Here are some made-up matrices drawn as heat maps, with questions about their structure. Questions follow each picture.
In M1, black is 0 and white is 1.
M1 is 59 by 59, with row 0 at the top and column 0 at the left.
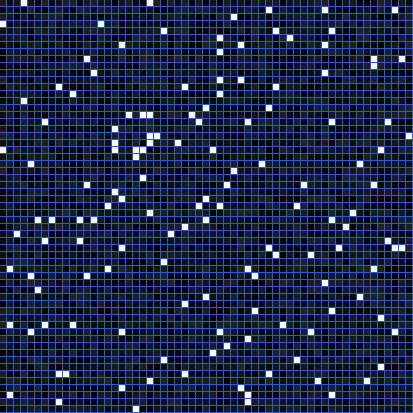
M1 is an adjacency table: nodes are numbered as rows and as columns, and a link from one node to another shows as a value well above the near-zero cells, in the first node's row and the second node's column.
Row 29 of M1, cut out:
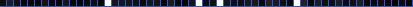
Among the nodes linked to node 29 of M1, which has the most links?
node 31
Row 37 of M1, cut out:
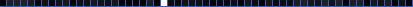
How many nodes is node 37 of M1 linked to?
1
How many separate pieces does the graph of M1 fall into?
3
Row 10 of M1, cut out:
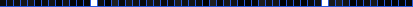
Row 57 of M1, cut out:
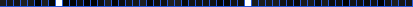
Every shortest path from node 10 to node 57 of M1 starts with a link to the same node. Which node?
node 46
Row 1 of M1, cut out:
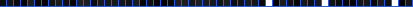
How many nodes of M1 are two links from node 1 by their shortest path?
7
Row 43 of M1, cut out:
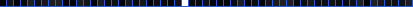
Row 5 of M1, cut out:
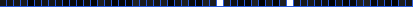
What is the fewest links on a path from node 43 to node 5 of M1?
7
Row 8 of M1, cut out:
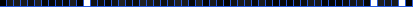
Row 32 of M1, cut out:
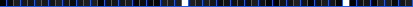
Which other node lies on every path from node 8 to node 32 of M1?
node 26
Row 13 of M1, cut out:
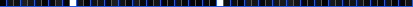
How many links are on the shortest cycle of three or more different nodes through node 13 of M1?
7
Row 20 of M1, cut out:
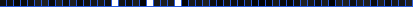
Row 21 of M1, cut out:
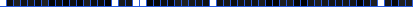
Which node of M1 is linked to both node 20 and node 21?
node 16
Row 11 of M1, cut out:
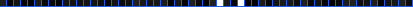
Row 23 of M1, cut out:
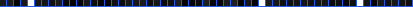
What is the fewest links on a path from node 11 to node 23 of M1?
4
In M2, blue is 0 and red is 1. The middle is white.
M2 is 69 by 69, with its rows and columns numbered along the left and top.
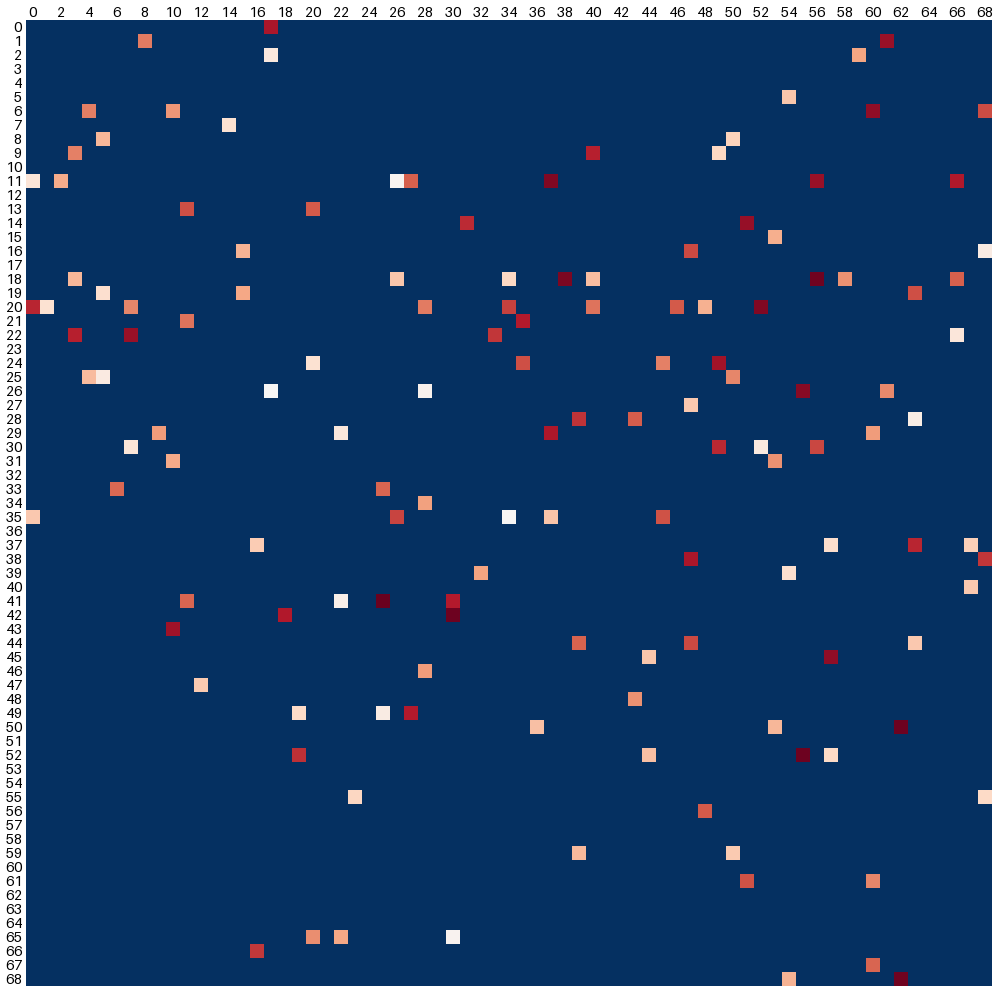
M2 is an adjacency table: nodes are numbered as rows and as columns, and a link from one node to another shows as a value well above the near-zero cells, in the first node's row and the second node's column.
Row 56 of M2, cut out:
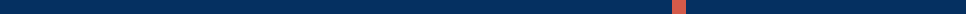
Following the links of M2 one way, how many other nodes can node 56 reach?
3
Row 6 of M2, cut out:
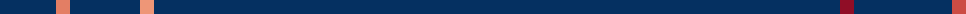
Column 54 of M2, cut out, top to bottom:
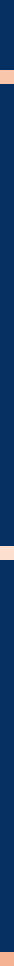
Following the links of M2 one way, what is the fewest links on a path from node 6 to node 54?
2
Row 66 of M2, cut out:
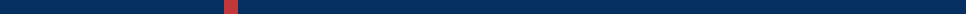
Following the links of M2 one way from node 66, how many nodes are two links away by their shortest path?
3
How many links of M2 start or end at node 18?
9
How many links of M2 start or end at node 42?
2
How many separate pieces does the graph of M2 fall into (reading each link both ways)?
2
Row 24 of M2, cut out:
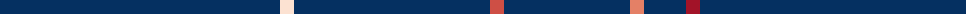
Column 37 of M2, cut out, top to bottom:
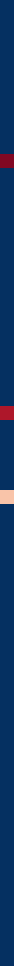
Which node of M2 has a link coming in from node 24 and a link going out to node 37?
node 35
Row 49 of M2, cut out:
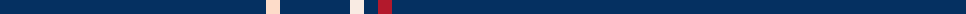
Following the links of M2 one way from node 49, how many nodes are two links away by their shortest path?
6
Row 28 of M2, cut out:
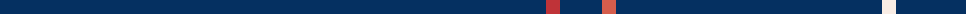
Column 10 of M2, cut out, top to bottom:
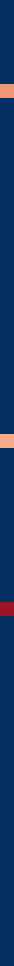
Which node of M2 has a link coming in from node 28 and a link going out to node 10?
node 43
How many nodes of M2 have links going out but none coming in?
7
